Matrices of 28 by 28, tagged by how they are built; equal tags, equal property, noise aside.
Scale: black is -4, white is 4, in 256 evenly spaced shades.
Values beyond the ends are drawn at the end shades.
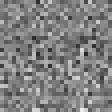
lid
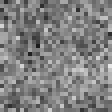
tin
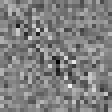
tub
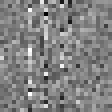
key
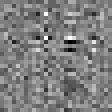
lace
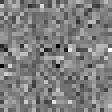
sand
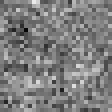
tin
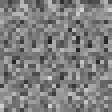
lid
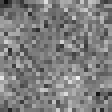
tin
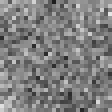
tin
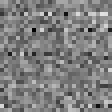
sand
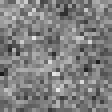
tin
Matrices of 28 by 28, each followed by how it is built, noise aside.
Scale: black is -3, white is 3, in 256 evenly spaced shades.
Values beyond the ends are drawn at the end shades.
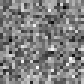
blocks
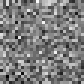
blocks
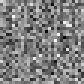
blocks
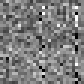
uneven columns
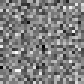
repeating rows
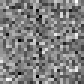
repeating rows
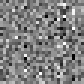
uneven columns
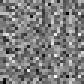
repeating rows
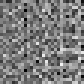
repeating rows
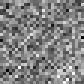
Hankel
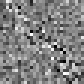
banded
